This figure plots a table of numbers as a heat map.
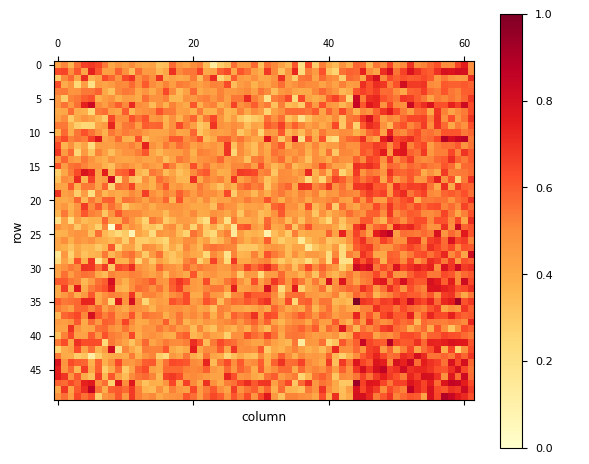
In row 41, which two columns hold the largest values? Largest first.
49, 45
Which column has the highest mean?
52
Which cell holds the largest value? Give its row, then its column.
35, 44
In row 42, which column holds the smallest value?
9
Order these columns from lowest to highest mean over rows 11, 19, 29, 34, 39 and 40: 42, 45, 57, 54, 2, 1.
42, 1, 2, 54, 45, 57
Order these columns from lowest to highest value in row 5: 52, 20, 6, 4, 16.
6, 20, 16, 4, 52
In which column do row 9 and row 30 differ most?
44
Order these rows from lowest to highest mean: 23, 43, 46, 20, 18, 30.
23, 43, 20, 18, 46, 30
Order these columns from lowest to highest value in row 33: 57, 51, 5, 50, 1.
51, 5, 50, 1, 57
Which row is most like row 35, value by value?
47
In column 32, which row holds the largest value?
32
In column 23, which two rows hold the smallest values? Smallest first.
0, 25
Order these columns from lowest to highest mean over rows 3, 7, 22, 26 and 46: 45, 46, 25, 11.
11, 25, 46, 45
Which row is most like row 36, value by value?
21
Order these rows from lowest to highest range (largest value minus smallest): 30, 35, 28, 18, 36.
36, 18, 30, 28, 35
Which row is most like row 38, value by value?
20
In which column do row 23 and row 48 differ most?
5
